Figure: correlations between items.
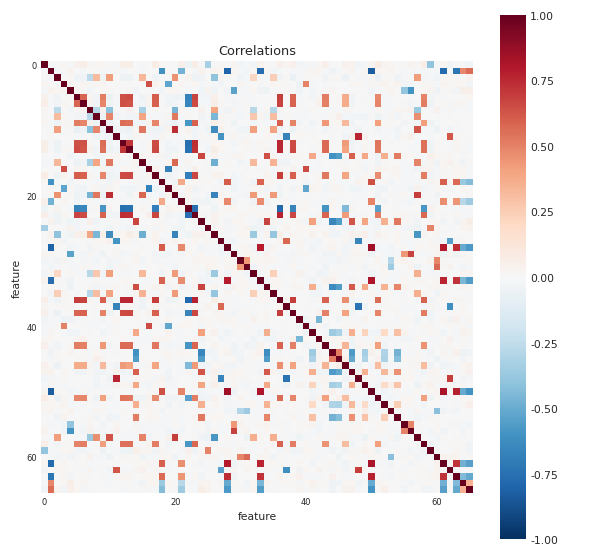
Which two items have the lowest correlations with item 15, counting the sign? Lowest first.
26, 7
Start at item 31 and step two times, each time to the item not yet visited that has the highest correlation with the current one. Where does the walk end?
30
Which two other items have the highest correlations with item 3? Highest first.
16, 40
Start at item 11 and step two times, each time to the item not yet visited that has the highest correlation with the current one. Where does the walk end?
62
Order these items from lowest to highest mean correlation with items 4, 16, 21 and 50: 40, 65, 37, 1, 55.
1, 65, 55, 37, 40
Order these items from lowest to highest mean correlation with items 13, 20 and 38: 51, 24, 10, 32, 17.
24, 32, 10, 51, 17
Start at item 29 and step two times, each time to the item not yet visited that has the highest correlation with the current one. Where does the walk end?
55
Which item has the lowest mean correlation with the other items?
22
